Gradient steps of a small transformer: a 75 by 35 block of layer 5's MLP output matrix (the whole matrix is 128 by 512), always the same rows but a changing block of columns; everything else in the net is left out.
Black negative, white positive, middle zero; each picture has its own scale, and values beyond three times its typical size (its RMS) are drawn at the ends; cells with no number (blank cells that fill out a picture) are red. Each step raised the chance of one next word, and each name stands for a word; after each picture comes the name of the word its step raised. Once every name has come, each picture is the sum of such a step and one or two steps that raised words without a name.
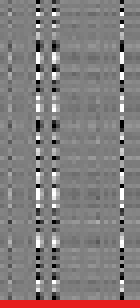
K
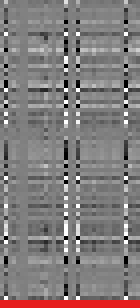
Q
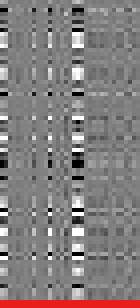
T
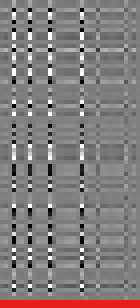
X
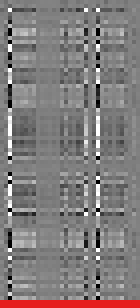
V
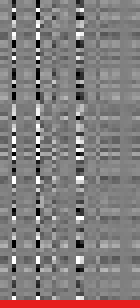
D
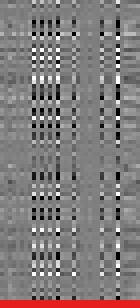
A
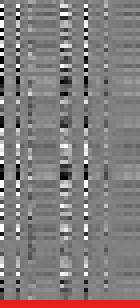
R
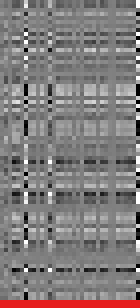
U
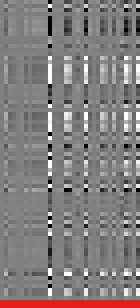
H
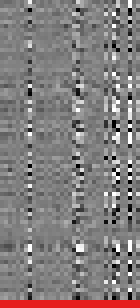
K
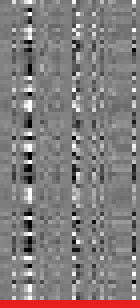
K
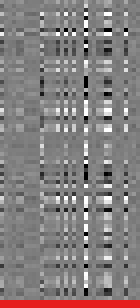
R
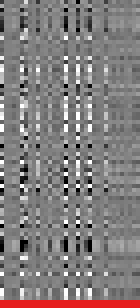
H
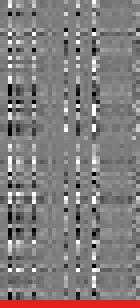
U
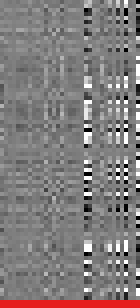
H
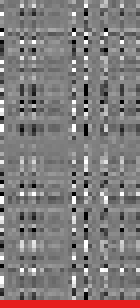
U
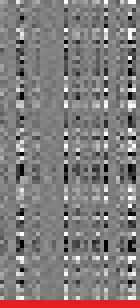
D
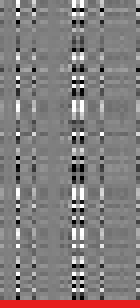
K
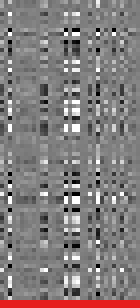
U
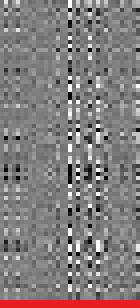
X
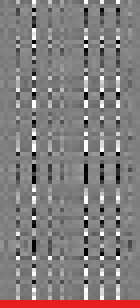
T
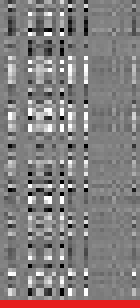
H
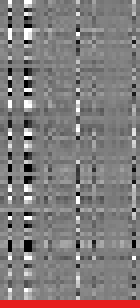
V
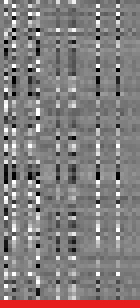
R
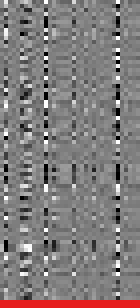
A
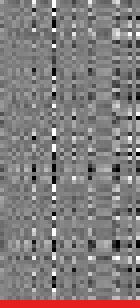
D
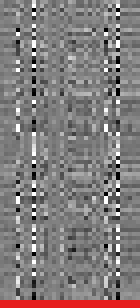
R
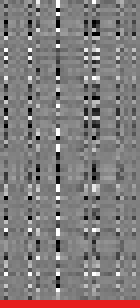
A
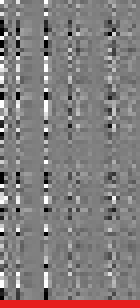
A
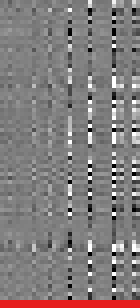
V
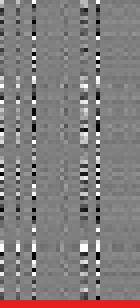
A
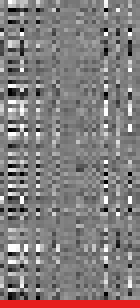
V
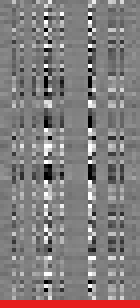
R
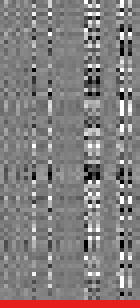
R
